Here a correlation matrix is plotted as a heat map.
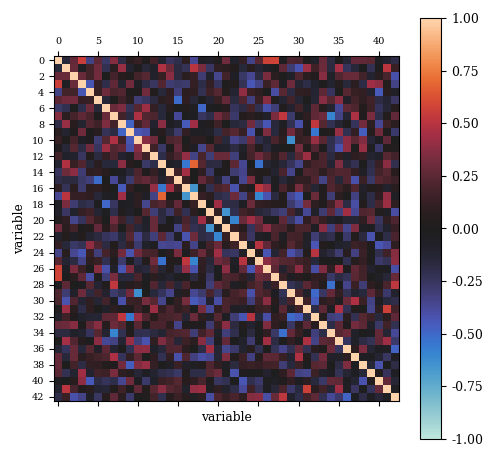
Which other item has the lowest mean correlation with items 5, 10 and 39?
22
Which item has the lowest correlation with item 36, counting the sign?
42
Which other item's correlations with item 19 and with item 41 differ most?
31
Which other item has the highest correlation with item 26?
0
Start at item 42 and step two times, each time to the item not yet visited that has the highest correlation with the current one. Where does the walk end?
7
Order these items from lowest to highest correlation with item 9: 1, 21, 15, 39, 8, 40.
8, 15, 1, 39, 21, 40
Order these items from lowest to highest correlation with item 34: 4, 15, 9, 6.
4, 6, 9, 15
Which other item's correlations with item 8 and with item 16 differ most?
17
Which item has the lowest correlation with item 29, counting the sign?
10
